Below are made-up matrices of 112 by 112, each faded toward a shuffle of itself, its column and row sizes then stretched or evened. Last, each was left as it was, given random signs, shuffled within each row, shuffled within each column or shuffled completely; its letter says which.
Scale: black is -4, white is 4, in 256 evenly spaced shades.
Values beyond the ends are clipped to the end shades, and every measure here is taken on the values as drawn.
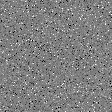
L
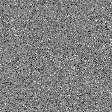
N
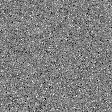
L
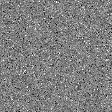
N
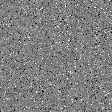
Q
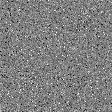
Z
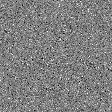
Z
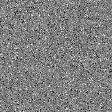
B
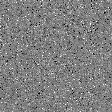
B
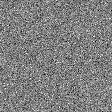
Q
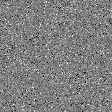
Z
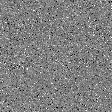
Z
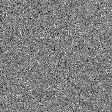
N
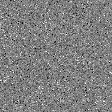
B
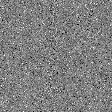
Q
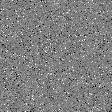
Z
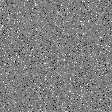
Q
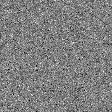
Q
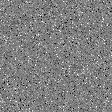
L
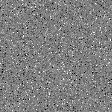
Q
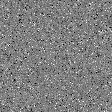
L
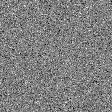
L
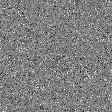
Z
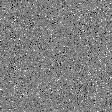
Q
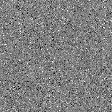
B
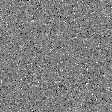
Z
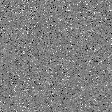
B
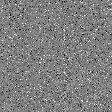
N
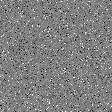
L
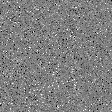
Q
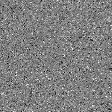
B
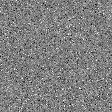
Z
